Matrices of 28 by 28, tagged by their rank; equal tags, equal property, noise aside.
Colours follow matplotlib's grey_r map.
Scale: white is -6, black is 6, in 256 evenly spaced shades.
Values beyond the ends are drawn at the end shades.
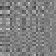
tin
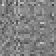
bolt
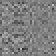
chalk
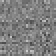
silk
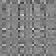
tin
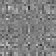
chalk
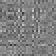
chalk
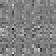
chalk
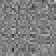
silk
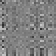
tin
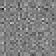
bolt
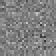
silk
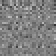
chalk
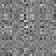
chalk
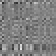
tin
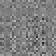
chalk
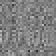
bolt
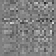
bolt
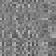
chalk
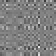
tin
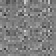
chalk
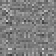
silk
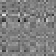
tin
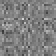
chalk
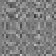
chalk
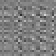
tin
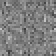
silk
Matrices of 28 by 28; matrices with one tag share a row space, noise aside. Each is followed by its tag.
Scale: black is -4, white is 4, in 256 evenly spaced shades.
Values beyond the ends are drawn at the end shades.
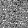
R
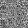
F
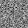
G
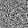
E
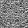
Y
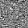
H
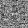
H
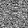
H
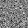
G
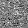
R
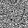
G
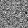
Y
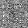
R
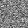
H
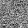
R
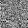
F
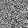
E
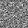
G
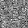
H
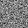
G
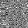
F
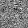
R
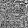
Y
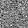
H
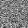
H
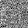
F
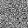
F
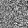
E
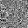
F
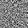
E
